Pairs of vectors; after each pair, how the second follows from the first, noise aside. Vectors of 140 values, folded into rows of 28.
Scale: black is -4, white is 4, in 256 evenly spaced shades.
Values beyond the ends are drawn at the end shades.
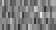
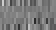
partly zeroed.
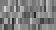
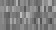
reversed, negated, shrunk.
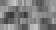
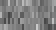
partly zeroed.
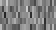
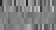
wrapped around, partly zeroed.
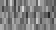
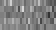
partly zeroed.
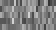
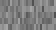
reversed, negated, shrunk.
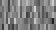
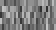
reversed, negated.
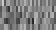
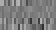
wrapped around, partly zeroed.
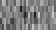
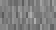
reversed, negated, shrunk.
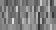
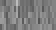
reversed, negated, shrunk.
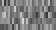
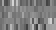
wrapped around, partly zeroed.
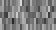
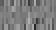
reversed, negated, partly zeroed.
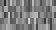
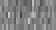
partly zeroed.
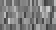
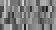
reversed, negated.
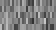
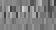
reversed, negated, partly zeroed.
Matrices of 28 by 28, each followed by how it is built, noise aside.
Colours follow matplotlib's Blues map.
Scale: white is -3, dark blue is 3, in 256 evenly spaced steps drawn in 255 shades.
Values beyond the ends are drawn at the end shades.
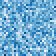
noise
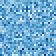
uneven rows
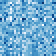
low rank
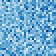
noise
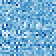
low rank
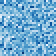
repeating rows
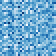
repeating rows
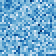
noise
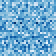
repeating columns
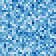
noise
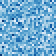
repeating rows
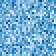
repeating rows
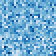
uneven rows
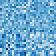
low rank
